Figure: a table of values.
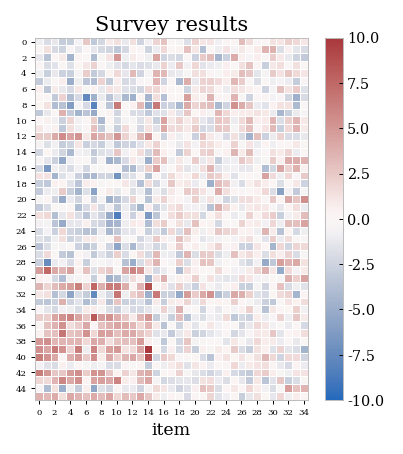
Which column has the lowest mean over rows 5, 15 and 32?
7
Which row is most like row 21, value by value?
18
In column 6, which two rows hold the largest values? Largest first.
37, 36
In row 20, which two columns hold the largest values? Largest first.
34, 32
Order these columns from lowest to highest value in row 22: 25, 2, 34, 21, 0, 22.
2, 21, 25, 22, 0, 34
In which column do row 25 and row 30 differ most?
10
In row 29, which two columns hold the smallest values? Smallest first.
31, 18
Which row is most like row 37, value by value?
36
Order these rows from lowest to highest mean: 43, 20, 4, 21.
21, 20, 4, 43
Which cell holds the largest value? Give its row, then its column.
39, 14
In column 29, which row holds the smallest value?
28
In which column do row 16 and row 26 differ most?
15
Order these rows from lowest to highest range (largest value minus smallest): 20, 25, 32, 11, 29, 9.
25, 11, 9, 20, 29, 32
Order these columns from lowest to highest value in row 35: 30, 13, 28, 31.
30, 28, 31, 13
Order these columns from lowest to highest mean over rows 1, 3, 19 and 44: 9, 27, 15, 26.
9, 15, 26, 27
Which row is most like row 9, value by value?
19
